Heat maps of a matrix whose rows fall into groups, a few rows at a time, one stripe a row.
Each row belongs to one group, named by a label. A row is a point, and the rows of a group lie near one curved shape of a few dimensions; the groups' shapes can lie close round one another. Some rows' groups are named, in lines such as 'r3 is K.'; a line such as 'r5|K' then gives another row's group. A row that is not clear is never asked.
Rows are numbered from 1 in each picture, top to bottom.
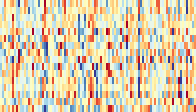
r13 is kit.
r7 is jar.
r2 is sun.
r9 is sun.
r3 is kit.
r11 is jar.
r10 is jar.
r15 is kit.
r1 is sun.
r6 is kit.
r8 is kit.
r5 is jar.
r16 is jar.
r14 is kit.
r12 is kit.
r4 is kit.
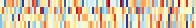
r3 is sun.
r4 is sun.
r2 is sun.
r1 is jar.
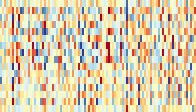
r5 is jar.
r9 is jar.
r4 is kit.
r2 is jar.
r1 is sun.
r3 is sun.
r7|jar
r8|jar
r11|kit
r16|kit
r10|sun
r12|sun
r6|kit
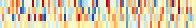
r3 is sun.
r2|jar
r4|sun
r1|jar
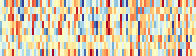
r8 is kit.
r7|kit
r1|jar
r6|sun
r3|jar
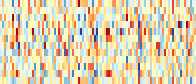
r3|kit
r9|sun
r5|jar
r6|jar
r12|sun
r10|kit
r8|kit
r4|kit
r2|kit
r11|jar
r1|sun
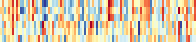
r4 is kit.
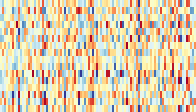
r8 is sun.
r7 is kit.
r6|kit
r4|jar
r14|sun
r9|kit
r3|kit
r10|kit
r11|jar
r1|kit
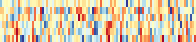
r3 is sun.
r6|jar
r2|sun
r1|sun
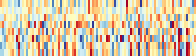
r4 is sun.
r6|jar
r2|kit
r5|kit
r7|kit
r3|sun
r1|kit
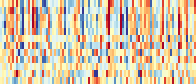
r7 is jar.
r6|sun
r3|jar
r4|jar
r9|jar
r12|kit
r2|jar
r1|jar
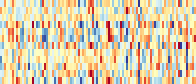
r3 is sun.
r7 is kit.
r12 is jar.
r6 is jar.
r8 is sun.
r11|kit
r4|jar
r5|jar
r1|kit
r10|sun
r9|sun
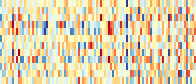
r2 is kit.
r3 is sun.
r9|jar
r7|kit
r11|kit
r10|sun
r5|jar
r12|sun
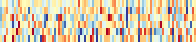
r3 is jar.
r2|sun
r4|sun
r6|kit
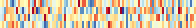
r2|jar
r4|jar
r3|sun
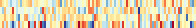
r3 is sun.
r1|kit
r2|kit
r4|sun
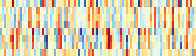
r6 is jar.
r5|jar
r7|jar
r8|kit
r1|kit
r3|kit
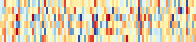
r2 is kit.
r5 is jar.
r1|sun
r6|kit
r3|jar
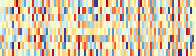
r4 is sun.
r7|sun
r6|sun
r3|jar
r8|kit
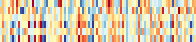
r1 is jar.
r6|sun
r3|sun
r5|sun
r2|jar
